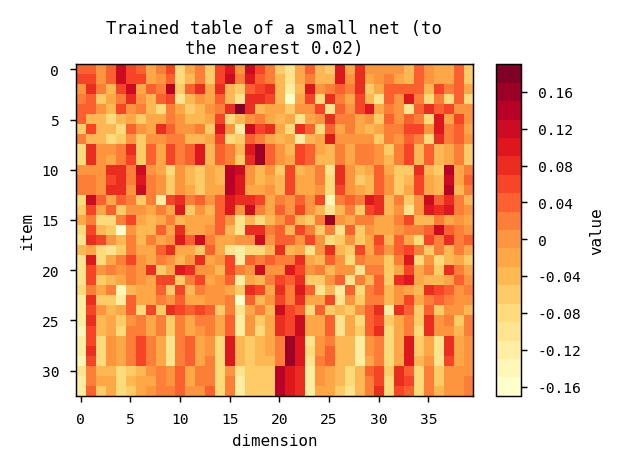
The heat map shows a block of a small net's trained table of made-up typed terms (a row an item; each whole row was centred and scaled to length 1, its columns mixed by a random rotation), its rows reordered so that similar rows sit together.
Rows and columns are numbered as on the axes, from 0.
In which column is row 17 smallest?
0
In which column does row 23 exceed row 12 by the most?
25
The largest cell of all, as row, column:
4, 16
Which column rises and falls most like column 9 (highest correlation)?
28
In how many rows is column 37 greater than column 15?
9
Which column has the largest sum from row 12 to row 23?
1
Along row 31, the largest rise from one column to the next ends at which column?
20
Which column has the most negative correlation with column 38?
21
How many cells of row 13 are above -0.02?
31
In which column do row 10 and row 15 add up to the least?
18
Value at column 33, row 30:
0.04
